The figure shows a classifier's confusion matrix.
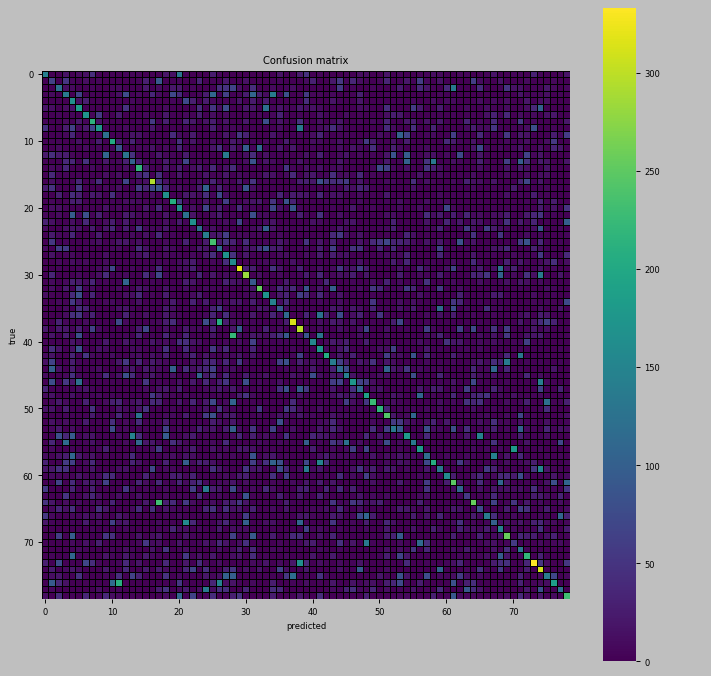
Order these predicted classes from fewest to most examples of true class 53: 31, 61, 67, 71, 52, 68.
68, 67, 31, 61, 71, 52
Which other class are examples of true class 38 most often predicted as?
29
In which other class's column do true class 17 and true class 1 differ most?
24
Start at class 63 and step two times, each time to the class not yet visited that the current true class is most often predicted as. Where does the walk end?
74
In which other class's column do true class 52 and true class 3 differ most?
34
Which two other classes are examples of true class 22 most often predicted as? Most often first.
78, 29
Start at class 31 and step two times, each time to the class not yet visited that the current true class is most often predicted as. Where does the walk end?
27
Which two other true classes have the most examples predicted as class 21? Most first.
67, 58
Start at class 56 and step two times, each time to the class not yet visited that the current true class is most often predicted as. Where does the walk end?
48
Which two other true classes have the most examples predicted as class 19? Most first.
44, 3
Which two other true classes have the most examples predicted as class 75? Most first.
49, 37
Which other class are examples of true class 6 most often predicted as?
8
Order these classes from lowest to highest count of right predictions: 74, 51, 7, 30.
7, 51, 30, 74
